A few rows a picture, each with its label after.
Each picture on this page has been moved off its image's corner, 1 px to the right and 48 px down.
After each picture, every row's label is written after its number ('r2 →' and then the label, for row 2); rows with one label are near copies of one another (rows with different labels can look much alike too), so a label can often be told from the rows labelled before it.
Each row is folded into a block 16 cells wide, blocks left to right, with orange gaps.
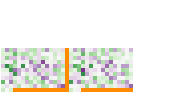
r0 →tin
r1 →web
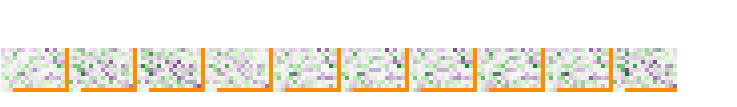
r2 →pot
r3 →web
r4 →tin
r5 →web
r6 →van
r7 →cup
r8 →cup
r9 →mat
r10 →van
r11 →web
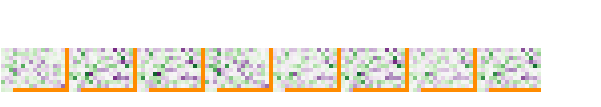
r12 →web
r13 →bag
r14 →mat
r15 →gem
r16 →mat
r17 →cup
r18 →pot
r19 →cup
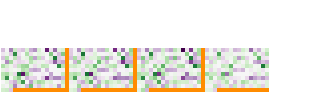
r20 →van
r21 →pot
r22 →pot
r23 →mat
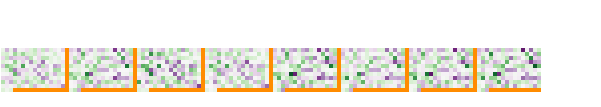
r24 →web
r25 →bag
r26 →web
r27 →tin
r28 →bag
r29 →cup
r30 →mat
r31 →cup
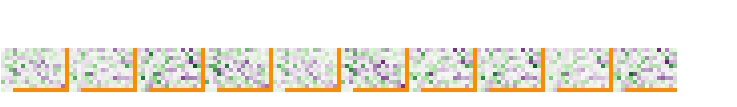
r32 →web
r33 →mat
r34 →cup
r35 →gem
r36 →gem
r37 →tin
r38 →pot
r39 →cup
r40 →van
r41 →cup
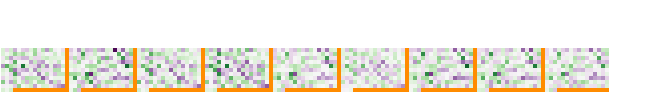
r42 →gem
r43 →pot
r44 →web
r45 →gem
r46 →van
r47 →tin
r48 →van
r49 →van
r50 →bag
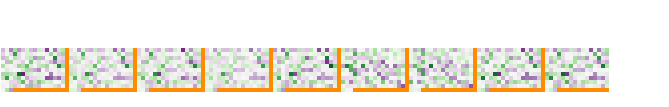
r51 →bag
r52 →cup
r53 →mat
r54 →cup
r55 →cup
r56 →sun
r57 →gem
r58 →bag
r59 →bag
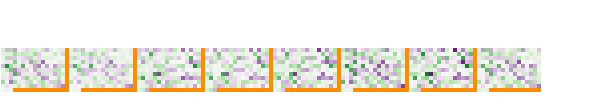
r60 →tin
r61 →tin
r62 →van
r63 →cup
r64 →pot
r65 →tin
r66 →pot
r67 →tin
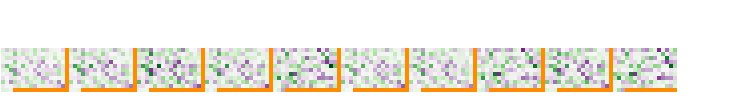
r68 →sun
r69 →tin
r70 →gem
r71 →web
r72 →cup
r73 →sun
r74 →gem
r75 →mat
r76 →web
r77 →bag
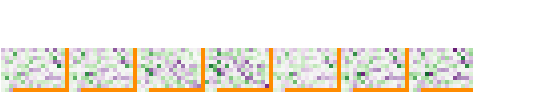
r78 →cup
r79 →van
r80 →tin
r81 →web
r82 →van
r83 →van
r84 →bag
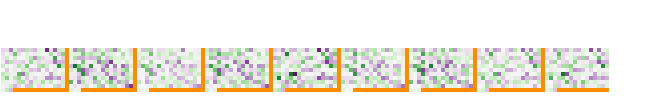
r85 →cup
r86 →tin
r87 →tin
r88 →tin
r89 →pot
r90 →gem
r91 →gem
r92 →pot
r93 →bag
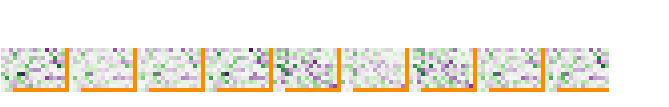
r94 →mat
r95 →van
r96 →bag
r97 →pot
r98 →tin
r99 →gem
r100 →tin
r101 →mat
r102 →cup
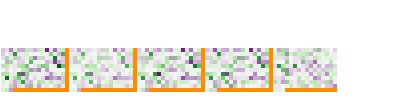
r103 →cup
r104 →van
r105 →pot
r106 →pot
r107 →tin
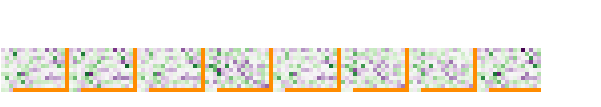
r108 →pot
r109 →van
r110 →mat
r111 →gem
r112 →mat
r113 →web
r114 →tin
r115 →pot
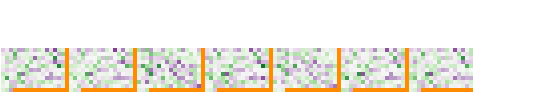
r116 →cup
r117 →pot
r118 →tin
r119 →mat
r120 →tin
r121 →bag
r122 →van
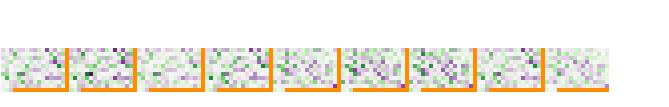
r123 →mat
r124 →pot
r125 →mat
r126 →cup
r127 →web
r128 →web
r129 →web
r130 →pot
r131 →web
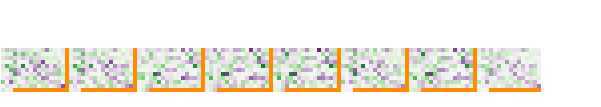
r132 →tin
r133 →tin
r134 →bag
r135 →mat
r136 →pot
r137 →gem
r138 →pot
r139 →tin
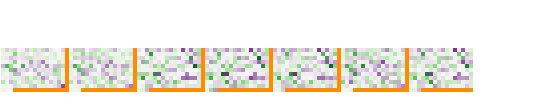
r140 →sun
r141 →tin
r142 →bag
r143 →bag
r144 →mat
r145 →tin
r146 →pot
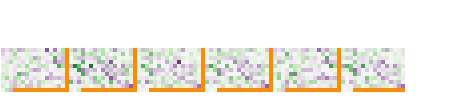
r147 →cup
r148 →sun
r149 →tin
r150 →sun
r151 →van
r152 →sun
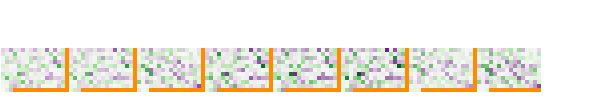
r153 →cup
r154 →bag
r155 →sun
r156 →van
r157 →bag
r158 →cup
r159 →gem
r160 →sun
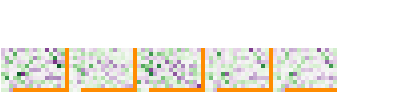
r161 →cup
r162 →tin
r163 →web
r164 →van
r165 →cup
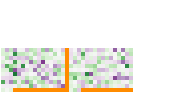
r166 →web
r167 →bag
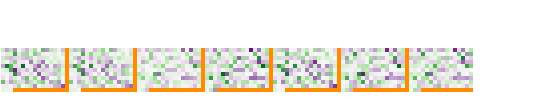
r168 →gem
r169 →gem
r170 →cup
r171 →cup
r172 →sun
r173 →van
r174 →pot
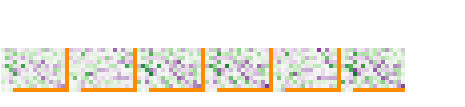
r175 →tin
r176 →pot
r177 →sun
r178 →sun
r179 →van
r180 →web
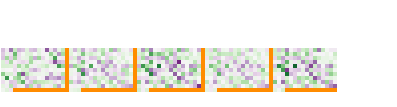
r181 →pot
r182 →gem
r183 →web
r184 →tin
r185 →gem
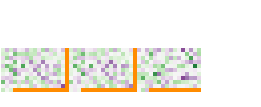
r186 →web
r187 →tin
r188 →bag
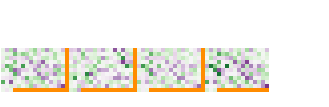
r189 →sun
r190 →cup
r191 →web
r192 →sun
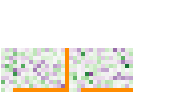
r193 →web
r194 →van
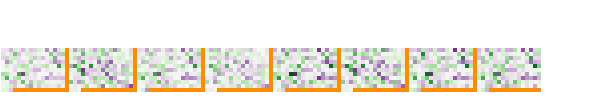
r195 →van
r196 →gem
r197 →bag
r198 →tin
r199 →mat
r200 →gem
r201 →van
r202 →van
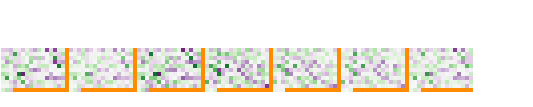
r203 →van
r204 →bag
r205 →van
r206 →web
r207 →gem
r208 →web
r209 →pot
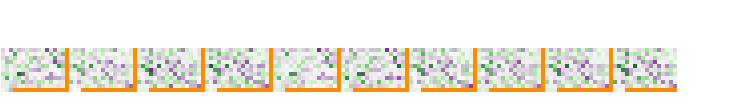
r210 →cup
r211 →sun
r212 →gem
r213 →tin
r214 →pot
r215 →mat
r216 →gem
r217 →tin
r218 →gem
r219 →sun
